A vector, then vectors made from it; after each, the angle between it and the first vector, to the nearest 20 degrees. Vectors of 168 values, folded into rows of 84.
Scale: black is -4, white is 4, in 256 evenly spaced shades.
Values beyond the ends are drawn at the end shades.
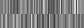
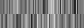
160 degrees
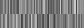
20 degrees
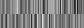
160 degrees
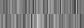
140 degrees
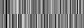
120 degrees
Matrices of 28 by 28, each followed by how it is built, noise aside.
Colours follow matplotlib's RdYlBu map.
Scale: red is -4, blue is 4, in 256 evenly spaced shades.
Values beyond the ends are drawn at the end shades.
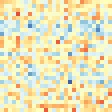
blocks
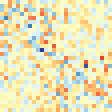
block diagonal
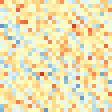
Toeplitz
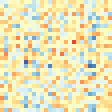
blocks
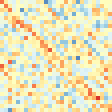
Toeplitz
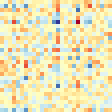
low rank
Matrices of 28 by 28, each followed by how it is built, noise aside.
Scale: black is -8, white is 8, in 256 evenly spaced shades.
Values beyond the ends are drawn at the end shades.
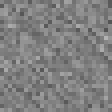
Toeplitz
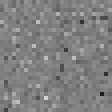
sparse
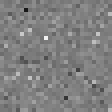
sparse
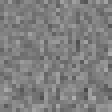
low rank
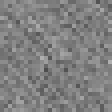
Toeplitz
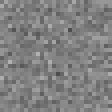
repeating rows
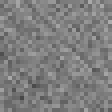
Toeplitz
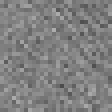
Toeplitz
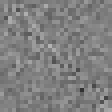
banded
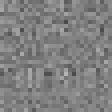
low rank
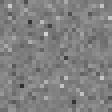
sparse
